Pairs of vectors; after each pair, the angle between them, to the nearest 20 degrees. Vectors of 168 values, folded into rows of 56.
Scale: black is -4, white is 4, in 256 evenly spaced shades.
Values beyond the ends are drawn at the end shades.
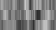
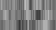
20 degrees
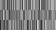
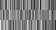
160 degrees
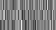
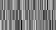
160 degrees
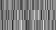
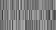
60 degrees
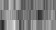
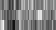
160 degrees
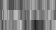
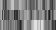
160 degrees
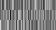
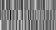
20 degrees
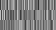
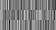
80 degrees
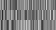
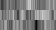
80 degrees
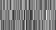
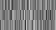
160 degrees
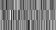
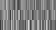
140 degrees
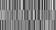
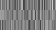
20 degrees
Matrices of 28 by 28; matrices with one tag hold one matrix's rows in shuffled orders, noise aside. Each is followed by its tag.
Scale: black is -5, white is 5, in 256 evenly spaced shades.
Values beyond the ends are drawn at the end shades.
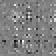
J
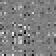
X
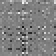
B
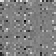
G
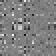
X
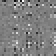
J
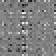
B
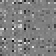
X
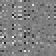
X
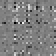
J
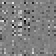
X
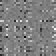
G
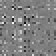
X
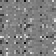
G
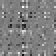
B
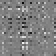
B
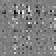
J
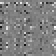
G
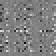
G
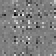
J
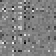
X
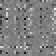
G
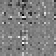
B
